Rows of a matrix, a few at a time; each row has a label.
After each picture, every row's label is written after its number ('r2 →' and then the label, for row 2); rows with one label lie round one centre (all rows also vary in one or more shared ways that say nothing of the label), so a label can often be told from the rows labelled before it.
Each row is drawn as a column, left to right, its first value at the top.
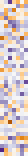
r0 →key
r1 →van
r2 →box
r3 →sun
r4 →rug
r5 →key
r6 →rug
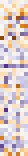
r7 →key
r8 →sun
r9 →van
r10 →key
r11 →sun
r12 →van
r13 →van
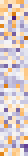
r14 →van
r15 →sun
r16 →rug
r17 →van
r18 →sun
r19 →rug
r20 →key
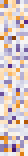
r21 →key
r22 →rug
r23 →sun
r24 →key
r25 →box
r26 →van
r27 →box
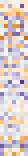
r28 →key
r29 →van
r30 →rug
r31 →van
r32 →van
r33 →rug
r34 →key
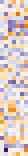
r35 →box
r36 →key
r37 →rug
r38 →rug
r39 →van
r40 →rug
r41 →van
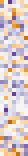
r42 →rug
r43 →sun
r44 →box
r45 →van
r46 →van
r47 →rug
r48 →key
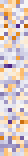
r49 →key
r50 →van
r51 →sun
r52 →key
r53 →rug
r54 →box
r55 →van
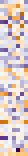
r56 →box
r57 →box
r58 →van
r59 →sun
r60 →key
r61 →van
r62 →box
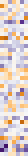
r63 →key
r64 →key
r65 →box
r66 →rug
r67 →key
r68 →box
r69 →key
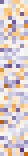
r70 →box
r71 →sun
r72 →van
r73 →rug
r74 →sun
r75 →key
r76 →van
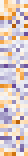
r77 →sun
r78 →sun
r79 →sun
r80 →van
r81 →box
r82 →key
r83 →van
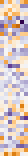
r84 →rug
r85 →van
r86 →sun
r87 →van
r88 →van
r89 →rug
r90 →rug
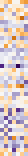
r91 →sun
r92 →rug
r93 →sun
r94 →key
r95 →sun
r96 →sun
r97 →rug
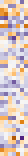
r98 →van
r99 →van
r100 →rug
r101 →rug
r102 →van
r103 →box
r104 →van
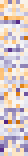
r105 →key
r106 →sun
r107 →box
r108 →sun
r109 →box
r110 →sun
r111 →key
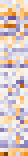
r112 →van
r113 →van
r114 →van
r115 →van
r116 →rug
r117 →sun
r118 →van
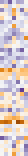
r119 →box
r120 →box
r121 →box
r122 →van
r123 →box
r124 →box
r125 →key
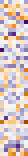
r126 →box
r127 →key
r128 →van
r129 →van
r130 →key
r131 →sun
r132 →box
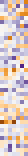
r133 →box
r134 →box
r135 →key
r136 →box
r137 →rug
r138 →van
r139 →rug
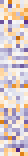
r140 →box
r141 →sun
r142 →rug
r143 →sun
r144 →key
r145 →van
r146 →sun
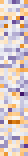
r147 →sun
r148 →van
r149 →box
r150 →box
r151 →box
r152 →van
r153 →rug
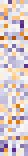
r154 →key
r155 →van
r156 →box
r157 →key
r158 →box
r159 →rug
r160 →key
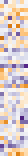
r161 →key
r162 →box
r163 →van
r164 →sun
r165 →van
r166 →sun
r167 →sun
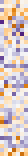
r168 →box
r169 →sun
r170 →sun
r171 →van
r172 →rug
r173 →van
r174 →sun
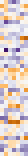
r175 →key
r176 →sun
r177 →box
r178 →box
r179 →box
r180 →key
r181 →key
